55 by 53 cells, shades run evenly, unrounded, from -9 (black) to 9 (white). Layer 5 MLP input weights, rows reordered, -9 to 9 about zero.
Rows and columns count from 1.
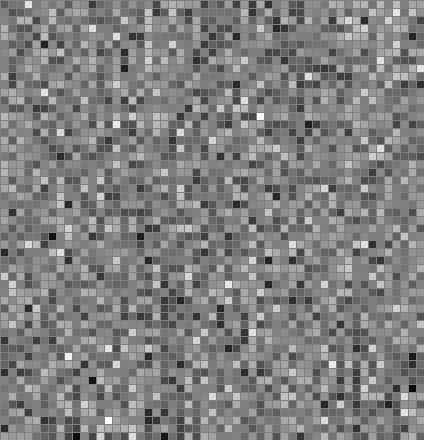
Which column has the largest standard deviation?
19
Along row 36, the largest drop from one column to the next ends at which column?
21
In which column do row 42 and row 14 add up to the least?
24
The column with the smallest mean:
38
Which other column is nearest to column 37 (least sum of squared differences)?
16
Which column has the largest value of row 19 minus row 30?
18
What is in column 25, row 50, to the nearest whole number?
0
